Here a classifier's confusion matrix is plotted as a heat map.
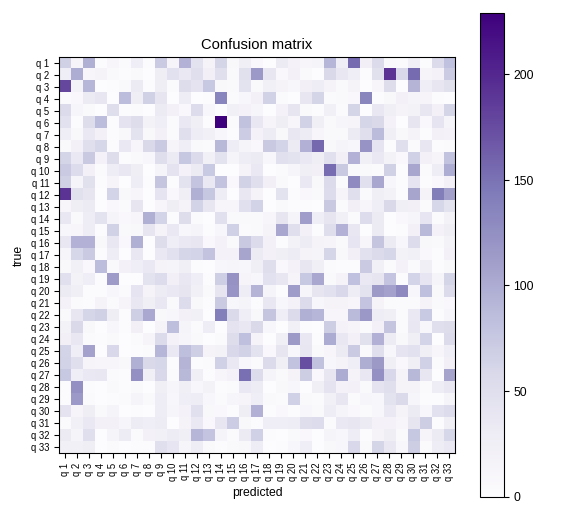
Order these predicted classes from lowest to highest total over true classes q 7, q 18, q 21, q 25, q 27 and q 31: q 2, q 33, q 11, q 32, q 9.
q 32, q 2, q 33, q 9, q 11
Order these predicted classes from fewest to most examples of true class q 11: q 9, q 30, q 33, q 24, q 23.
q 24, q 33, q 30, q 23, q 9
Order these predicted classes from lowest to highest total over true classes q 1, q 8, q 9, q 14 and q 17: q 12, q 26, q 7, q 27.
q 7, q 12, q 27, q 26
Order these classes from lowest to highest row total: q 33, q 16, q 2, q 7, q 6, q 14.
q 33, q 7, q 14, q 16, q 6, q 2
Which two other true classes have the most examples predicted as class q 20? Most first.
q 24, q 26
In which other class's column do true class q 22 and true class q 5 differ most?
q 14
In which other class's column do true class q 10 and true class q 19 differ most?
q 23
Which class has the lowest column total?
q 6
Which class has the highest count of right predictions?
q 27
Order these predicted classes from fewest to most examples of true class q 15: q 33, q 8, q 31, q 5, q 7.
q 7, q 33, q 8, q 5, q 31
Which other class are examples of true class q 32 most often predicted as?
q 12
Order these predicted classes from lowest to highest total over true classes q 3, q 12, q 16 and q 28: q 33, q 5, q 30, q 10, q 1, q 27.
q 10, q 5, q 27, q 33, q 30, q 1
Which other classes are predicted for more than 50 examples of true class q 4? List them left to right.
q 6, q 8, q 14, q 18, q 22, q 26
